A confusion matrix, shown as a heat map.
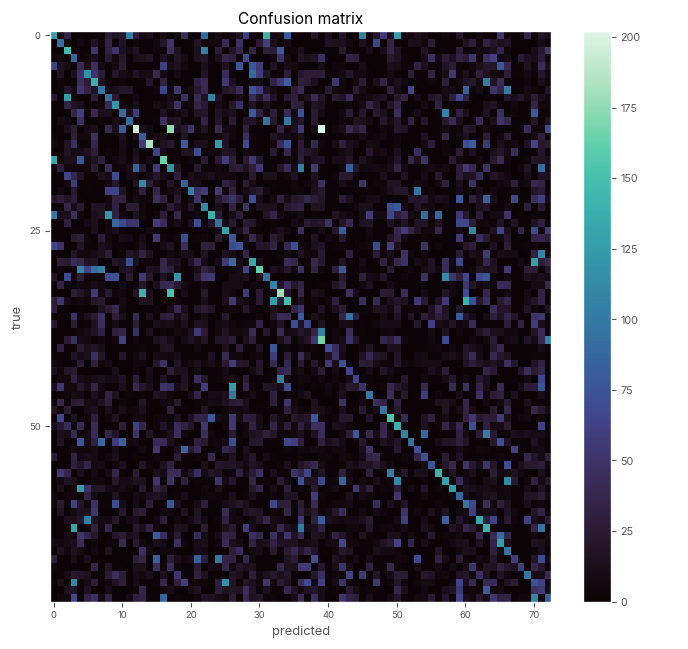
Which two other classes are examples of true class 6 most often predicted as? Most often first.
63, 34
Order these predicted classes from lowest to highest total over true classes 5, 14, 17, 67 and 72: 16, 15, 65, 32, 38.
32, 65, 16, 15, 38
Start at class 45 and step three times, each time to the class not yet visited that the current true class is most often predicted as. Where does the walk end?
13
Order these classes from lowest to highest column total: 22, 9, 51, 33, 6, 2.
51, 2, 33, 9, 22, 6
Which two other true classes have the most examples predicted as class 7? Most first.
30, 52
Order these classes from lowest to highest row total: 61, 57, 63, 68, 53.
53, 61, 68, 63, 57
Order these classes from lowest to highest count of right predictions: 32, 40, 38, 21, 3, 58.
38, 21, 40, 3, 32, 58
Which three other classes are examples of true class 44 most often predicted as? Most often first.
33, 71, 21
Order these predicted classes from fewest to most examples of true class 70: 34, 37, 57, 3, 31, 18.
57, 34, 18, 31, 37, 3
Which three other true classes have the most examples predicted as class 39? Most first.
12, 38, 62
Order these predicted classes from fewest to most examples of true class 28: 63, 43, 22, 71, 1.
1, 22, 43, 63, 71
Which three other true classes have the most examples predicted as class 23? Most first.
8, 49, 31
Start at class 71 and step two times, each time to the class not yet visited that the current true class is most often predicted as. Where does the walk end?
3
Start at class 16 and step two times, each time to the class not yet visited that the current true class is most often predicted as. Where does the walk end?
31
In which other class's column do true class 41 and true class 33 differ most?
17
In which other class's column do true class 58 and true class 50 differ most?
4
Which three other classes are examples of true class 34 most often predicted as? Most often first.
60, 32, 61
